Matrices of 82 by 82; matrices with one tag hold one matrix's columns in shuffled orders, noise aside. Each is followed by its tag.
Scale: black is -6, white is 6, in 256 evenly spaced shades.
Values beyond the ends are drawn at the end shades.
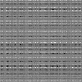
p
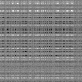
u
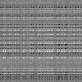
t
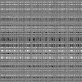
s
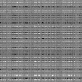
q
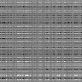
q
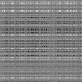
u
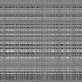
t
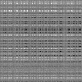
u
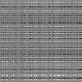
q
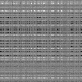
u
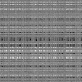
s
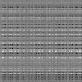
t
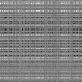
u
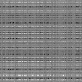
q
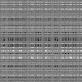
s
